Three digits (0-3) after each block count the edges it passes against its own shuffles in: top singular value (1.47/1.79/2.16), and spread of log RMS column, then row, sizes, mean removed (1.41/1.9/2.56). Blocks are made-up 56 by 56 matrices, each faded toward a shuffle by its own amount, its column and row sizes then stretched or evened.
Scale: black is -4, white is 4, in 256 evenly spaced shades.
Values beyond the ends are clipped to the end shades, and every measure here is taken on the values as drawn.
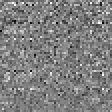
2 1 2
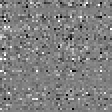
0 2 3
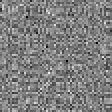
3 1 0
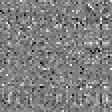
2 0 1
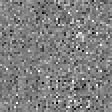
1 1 1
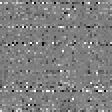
2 1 3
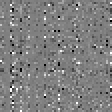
1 3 2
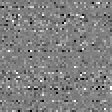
0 1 3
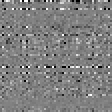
3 1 3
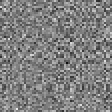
3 2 1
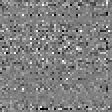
1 2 3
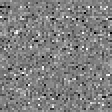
0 0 2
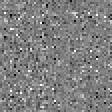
0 2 1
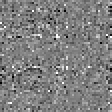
0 2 2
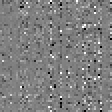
1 3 1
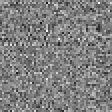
2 0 1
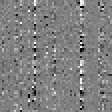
3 3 0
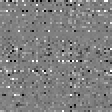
0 1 3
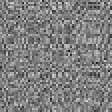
3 1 1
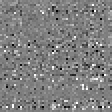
1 2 3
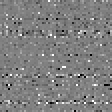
2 0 3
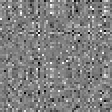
3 2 1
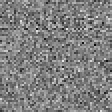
2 0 1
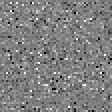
0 0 2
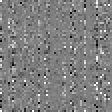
1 3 0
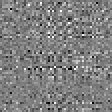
3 2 3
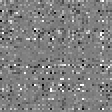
1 2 3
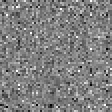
1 1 2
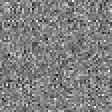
2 0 1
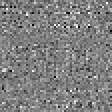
1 1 2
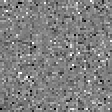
0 0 1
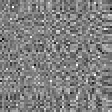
3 0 0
